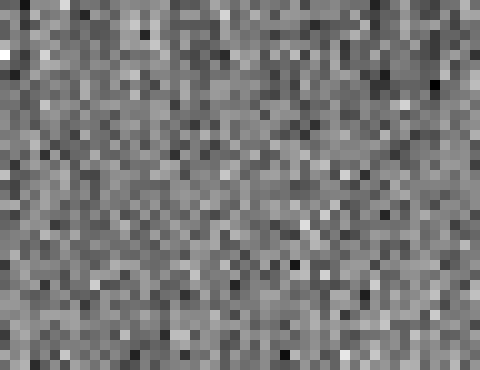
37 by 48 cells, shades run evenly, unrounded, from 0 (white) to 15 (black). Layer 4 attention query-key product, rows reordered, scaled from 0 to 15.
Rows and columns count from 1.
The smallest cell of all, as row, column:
6, 1
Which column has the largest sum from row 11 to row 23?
2
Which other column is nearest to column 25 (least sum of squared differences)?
34
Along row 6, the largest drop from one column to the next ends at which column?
24
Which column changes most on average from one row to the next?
35
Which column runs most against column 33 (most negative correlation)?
13
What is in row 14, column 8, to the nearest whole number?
11
